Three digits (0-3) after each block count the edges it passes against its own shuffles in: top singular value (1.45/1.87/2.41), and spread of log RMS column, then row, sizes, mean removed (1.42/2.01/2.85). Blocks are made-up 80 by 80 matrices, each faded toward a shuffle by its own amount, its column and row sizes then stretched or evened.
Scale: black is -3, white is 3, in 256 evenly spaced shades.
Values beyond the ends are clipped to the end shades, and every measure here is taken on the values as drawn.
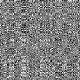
3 1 2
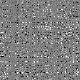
0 3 3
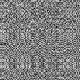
3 0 1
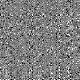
2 2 1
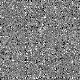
0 2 1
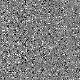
0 2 1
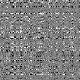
3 2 3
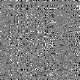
1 3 3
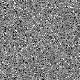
1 1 0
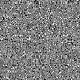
2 0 1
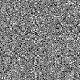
2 0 0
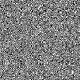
2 1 0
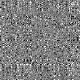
2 2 2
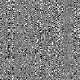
2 3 0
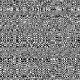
3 1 3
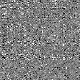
2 1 2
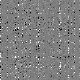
0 3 2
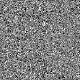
0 2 1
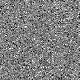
1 0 0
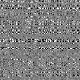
3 1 3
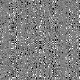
2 3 0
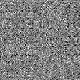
2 0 0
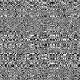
3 0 3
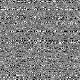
2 0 3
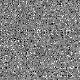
1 1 2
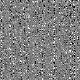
1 3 0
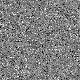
0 0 0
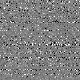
2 0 3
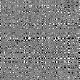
3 2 3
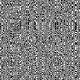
3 3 0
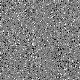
1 1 0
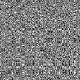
3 2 1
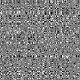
3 2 2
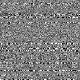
2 0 3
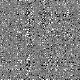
0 2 2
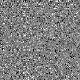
2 1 1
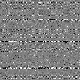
3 0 3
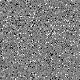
1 1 1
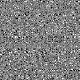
2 0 2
